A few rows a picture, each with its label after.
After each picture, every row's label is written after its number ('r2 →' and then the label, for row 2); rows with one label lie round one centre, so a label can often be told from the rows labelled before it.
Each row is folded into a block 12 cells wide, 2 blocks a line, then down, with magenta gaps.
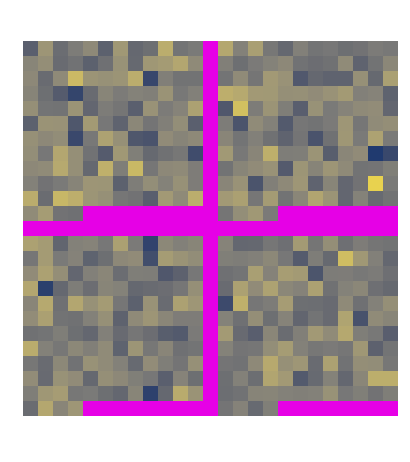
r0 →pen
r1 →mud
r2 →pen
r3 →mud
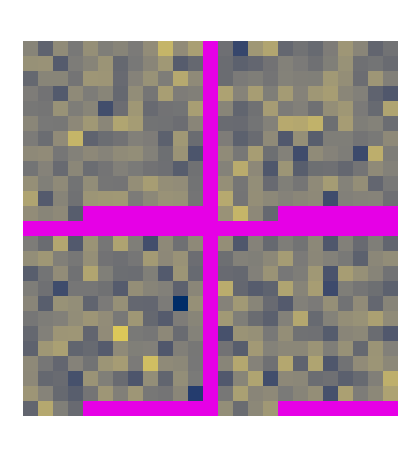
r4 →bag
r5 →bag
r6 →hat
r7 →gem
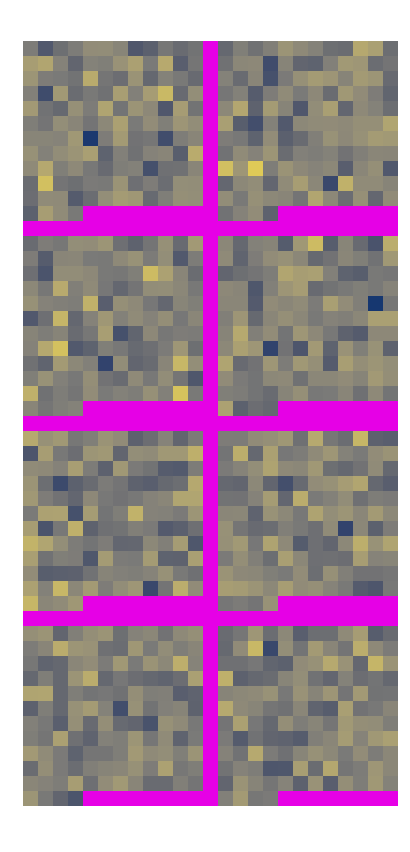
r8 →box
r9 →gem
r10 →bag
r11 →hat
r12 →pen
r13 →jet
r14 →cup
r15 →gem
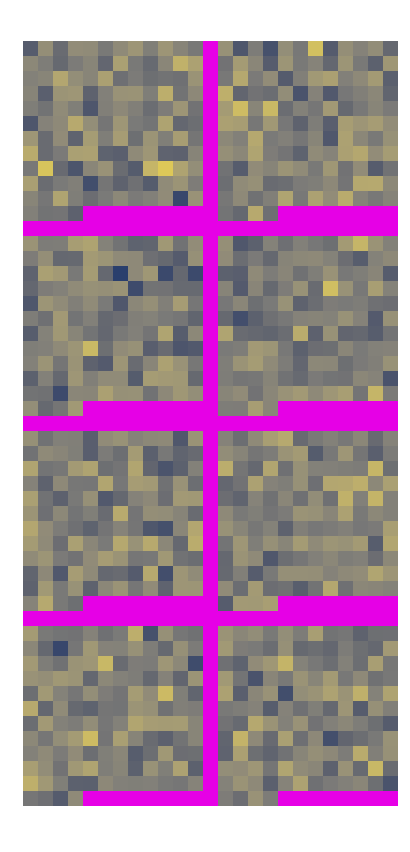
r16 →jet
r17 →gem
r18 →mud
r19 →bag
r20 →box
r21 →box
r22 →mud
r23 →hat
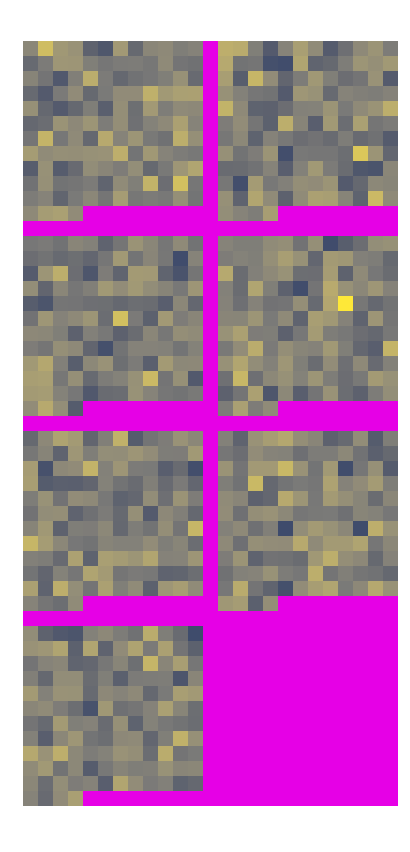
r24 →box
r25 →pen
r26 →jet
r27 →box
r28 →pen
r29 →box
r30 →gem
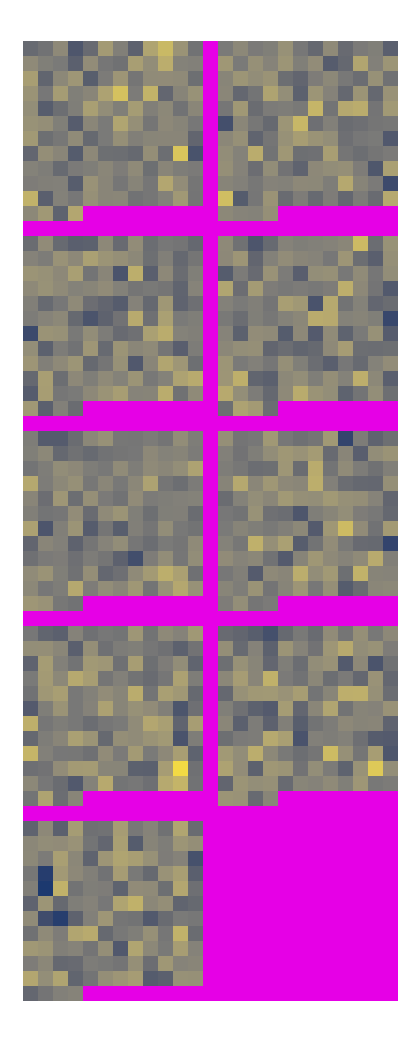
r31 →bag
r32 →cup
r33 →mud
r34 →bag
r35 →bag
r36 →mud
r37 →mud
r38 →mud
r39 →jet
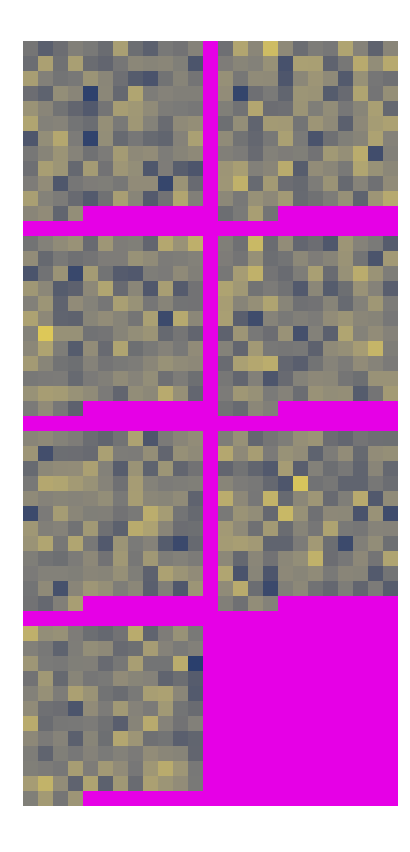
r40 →box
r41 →jet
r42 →hat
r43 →gem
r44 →mud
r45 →hat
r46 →mud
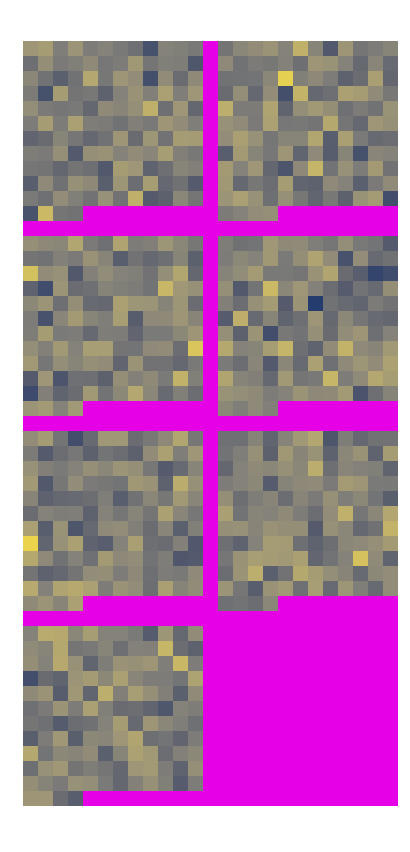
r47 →box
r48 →hat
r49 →box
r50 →jet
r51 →pen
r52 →gem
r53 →cup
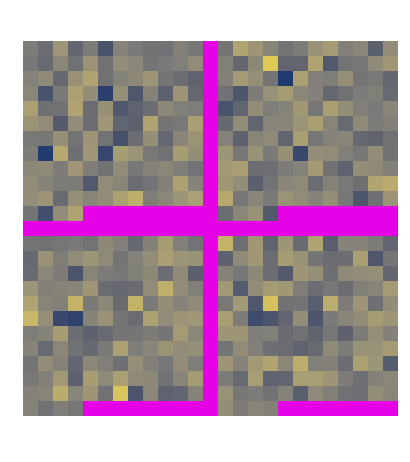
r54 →gem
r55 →jet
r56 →gem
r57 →gem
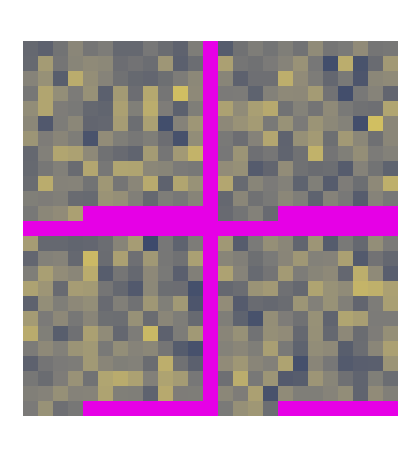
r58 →box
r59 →hat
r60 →mud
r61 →box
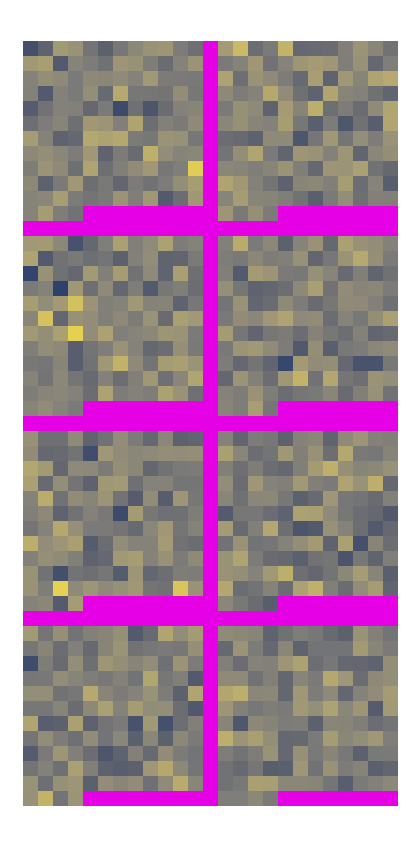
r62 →jet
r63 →cup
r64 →hat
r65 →pen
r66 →pen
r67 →bag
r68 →bag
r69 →pen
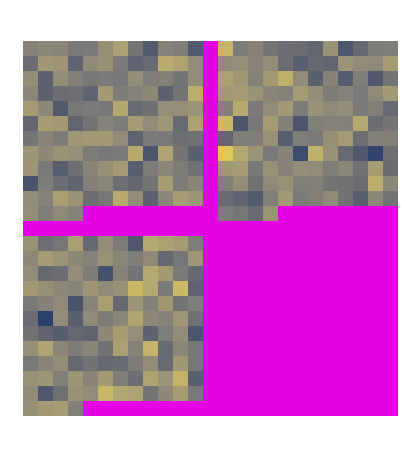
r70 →pen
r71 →mud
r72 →bag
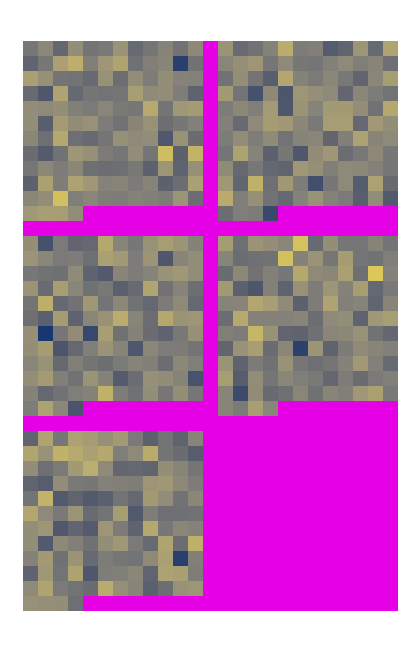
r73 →box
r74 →hat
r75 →bag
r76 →hat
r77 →box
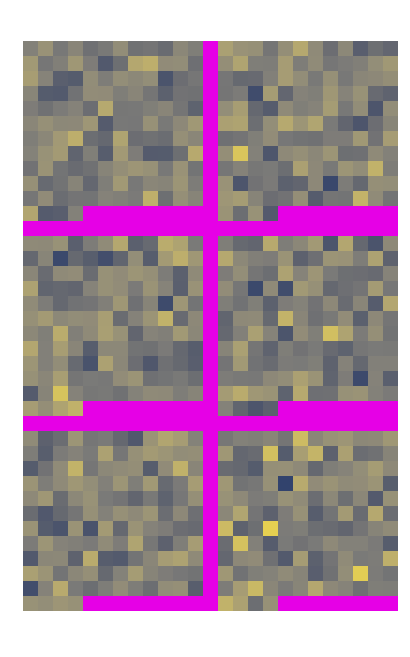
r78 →hat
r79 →hat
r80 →pen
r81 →hat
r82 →bag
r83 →bag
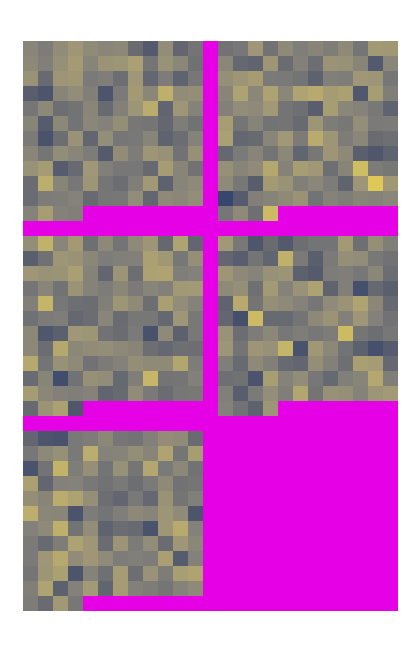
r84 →box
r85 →mud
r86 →cup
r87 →mud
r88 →gem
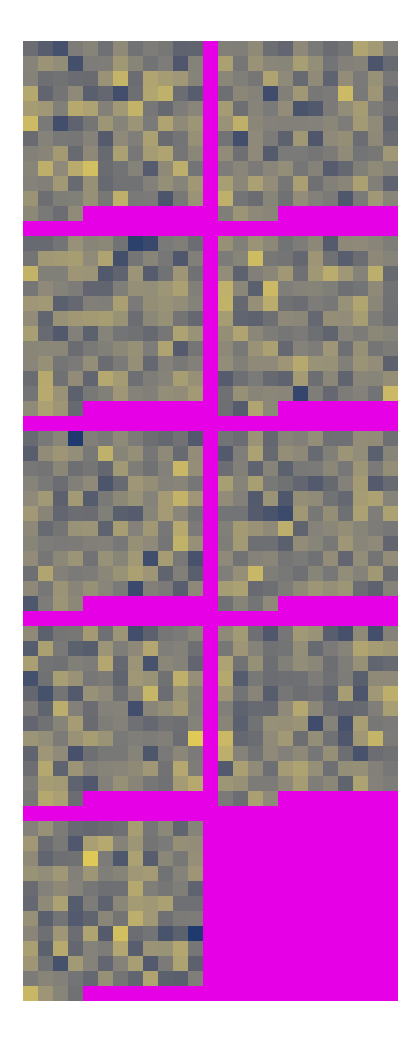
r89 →gem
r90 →bag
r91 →box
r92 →gem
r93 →gem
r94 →gem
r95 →box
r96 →pen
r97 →mud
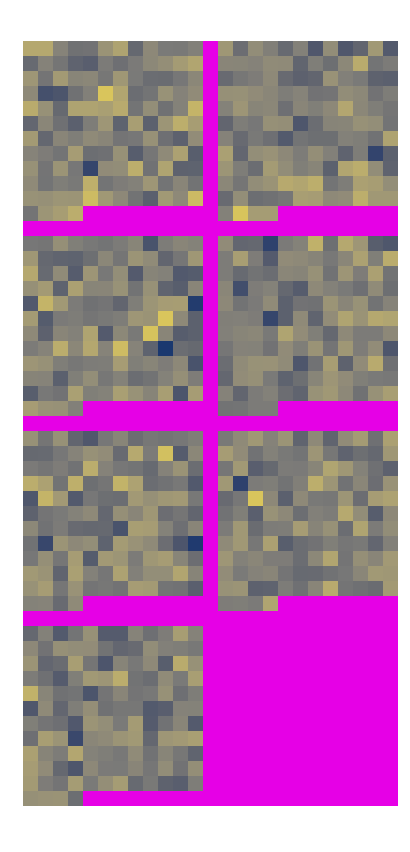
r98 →pen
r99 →mud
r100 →mud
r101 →gem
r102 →mud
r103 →jet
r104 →cup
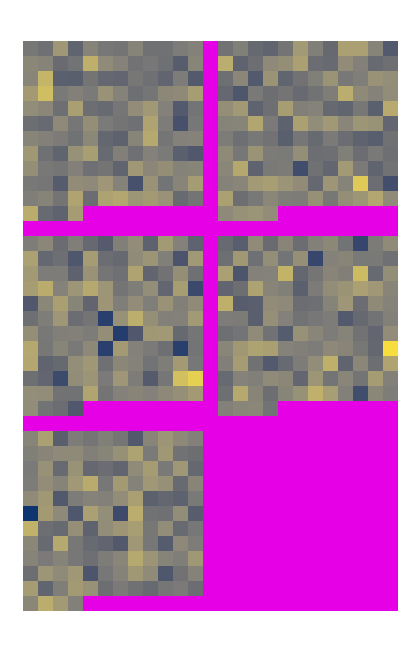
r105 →mud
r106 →bag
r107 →mud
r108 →box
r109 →cup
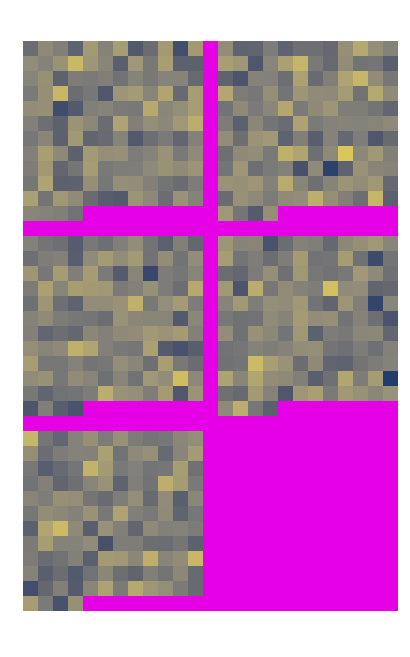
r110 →box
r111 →bag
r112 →mud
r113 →bag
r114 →hat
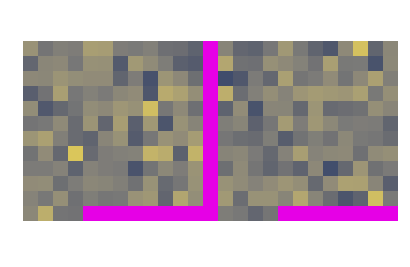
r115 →box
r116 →bag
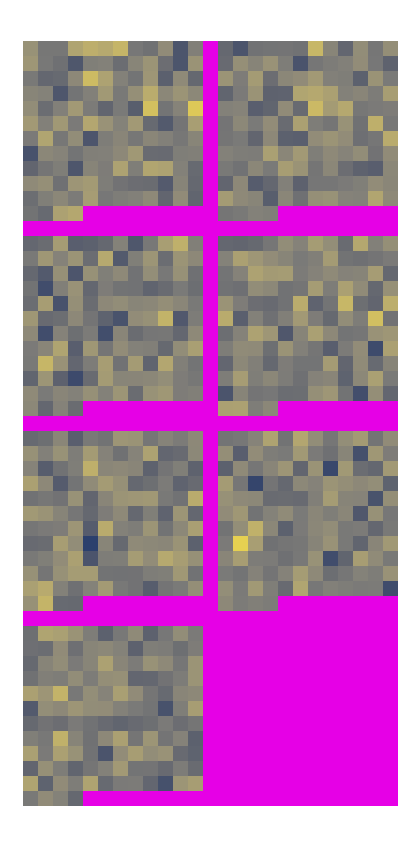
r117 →hat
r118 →box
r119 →gem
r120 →box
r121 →hat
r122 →hat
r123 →cup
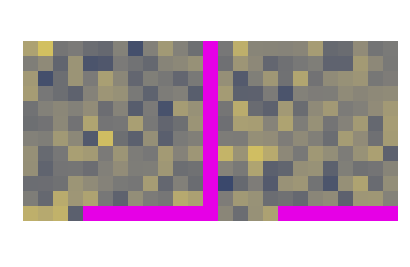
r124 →pen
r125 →pen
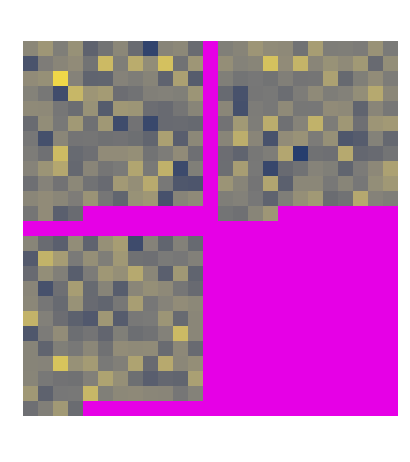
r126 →cup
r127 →jet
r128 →gem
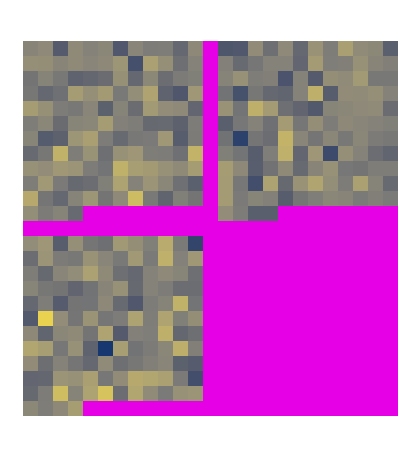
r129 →cup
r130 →jet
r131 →pen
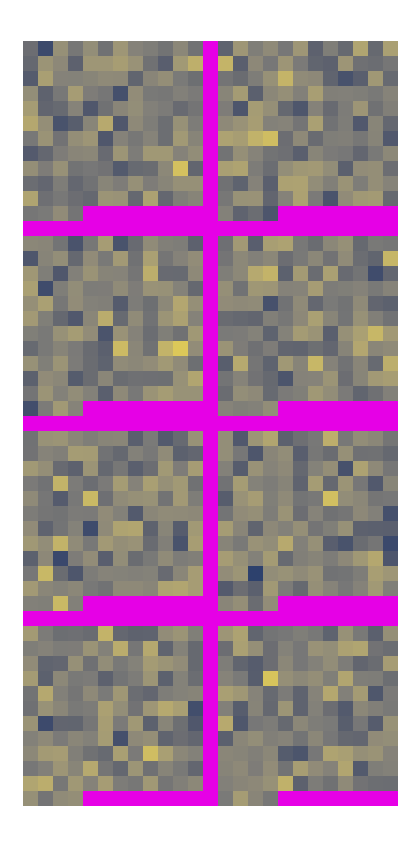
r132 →gem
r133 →hat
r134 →gem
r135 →jet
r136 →box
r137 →mud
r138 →bag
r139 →cup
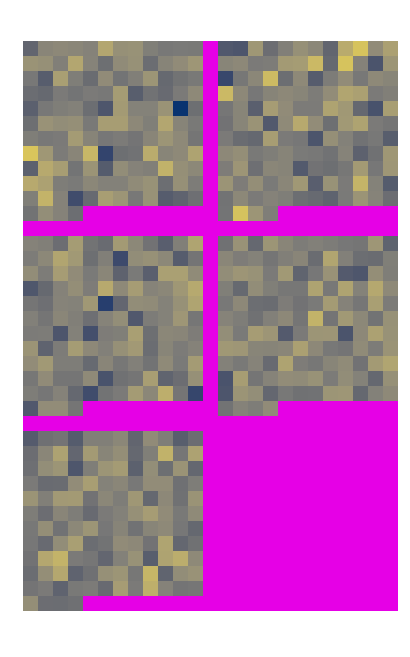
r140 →jet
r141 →bag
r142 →box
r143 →box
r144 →gem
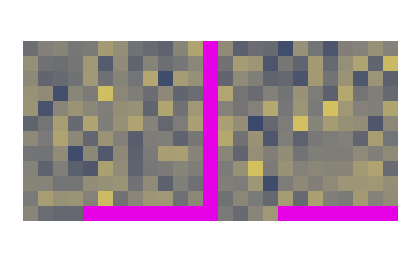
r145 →hat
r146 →gem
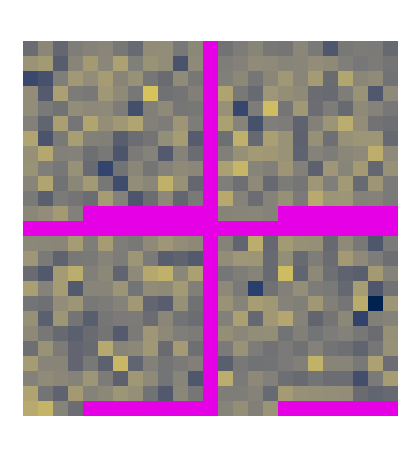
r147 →bag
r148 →gem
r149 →bag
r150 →hat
